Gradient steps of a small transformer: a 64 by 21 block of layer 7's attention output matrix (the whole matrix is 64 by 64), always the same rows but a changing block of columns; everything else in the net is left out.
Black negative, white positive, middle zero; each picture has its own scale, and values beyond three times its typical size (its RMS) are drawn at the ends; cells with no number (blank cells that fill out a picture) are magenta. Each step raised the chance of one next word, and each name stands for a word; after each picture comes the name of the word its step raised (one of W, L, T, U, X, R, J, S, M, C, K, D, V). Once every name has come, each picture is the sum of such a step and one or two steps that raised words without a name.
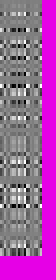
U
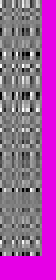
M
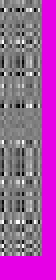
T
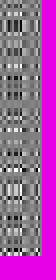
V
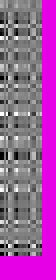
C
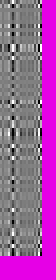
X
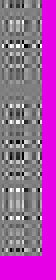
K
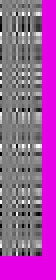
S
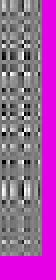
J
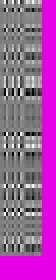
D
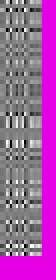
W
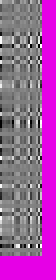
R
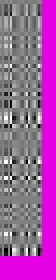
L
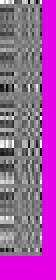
T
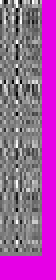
M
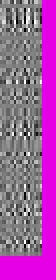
D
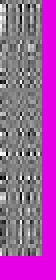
X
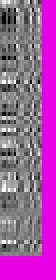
J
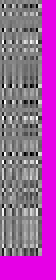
U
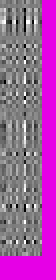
U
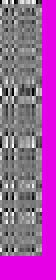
D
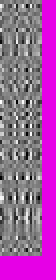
K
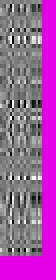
L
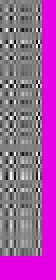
U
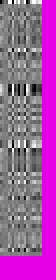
W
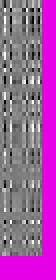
M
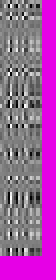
L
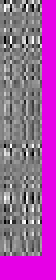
R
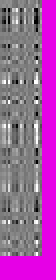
W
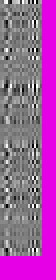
U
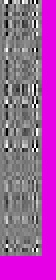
X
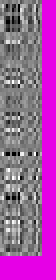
V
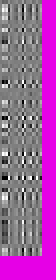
L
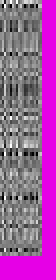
V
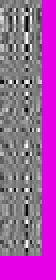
S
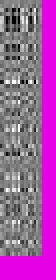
S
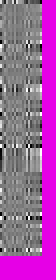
K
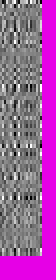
S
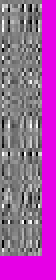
U
